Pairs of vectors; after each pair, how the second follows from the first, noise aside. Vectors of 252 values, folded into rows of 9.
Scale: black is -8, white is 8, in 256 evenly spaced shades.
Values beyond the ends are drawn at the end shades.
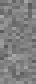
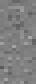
reversed, negated, partly zeroed.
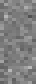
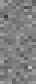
sign-scrambled.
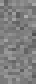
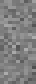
wrapped around.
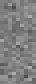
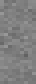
wrapped around, shrunk.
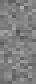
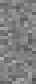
wrapped around.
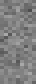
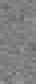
wrapped around, shrunk.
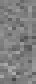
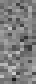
scaled up.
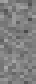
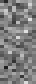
negated, scaled up.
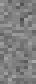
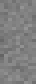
wrapped around, shrunk.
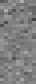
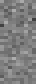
sign-scrambled.
